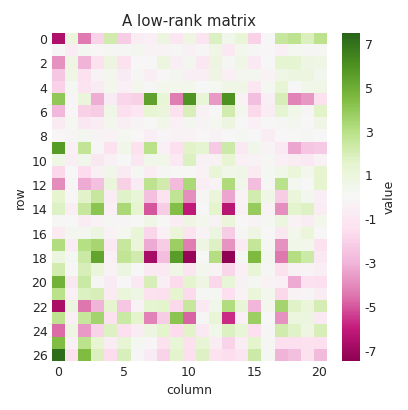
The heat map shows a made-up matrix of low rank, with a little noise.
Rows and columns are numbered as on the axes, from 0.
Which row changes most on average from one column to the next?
18
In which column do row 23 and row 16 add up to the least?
13
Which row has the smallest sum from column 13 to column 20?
26
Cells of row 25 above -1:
14
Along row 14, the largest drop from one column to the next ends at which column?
10
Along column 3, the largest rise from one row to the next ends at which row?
23
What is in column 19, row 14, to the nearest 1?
2
